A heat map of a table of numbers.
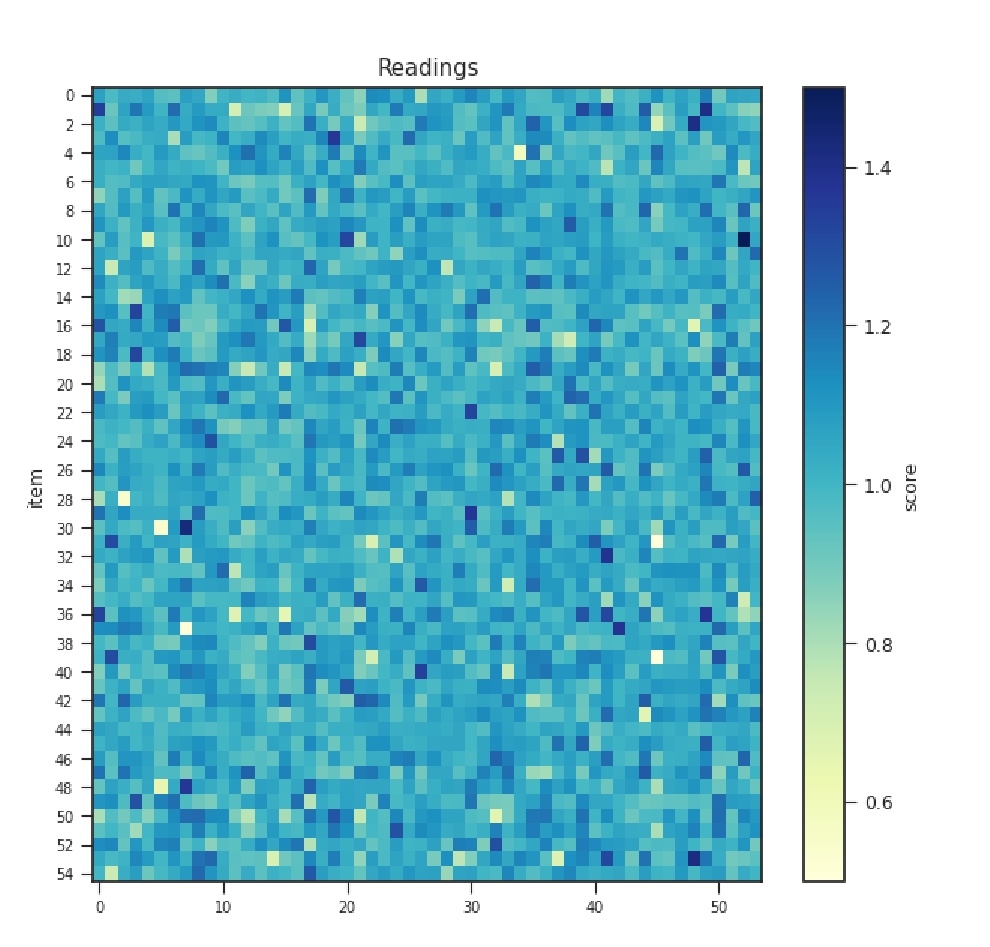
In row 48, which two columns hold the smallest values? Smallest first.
5, 45
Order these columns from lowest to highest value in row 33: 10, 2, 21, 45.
2, 21, 45, 10
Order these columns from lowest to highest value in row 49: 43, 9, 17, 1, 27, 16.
17, 9, 43, 27, 1, 16
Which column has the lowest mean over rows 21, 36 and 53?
15
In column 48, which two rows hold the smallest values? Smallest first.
16, 18
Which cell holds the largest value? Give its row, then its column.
10, 52
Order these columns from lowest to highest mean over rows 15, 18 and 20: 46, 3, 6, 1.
46, 1, 6, 3
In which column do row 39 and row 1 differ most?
49
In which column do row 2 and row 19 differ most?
32
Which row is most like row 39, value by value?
31
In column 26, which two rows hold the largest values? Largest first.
40, 34
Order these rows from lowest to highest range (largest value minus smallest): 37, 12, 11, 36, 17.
11, 12, 17, 36, 37
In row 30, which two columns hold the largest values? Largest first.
7, 30
